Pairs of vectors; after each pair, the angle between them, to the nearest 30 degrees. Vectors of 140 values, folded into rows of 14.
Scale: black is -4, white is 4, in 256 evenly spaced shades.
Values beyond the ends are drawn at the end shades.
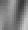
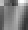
150 degrees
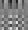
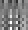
30 degrees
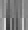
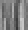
60 degrees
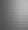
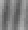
90 degrees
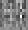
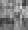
60 degrees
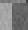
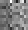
120 degrees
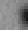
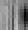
30 degrees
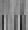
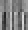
90 degrees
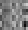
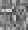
120 degrees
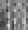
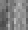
30 degrees
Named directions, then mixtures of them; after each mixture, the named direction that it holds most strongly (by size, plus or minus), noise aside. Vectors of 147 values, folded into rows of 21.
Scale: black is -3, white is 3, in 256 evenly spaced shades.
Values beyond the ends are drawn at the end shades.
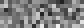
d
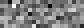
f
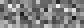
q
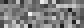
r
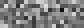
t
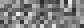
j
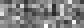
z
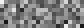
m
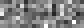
z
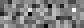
f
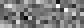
q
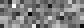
f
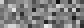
q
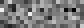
q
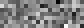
m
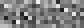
t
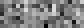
z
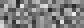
t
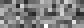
z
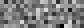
r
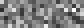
q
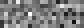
r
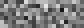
t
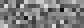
t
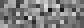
t
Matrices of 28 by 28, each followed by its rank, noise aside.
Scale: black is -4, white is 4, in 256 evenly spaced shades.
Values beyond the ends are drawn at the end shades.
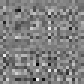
four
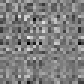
three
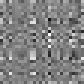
three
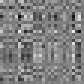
two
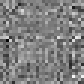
six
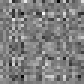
three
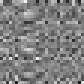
three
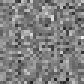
eight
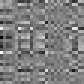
two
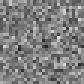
eight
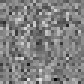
six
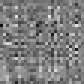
six
